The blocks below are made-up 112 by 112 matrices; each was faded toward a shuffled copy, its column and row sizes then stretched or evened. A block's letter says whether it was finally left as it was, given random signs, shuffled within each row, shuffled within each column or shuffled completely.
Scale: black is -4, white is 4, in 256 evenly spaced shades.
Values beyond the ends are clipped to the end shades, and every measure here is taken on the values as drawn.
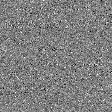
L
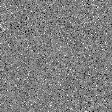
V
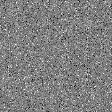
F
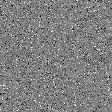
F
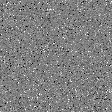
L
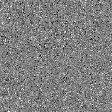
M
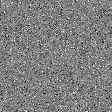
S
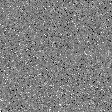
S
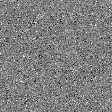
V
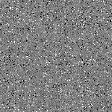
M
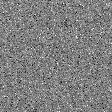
S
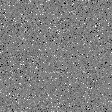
L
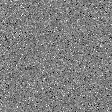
S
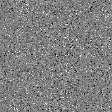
V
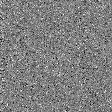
F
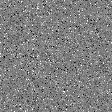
F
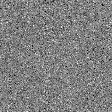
F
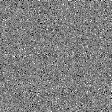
M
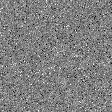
S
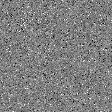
V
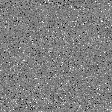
L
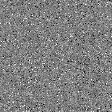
V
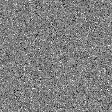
F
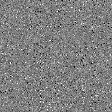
M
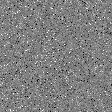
S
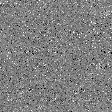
L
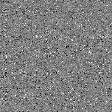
M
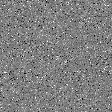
L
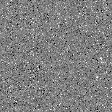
F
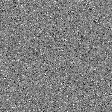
S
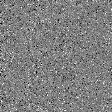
F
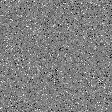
S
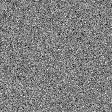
S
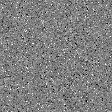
F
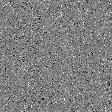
F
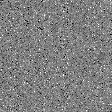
F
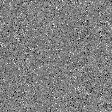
F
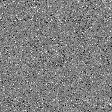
L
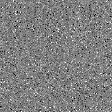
M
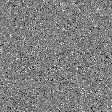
L
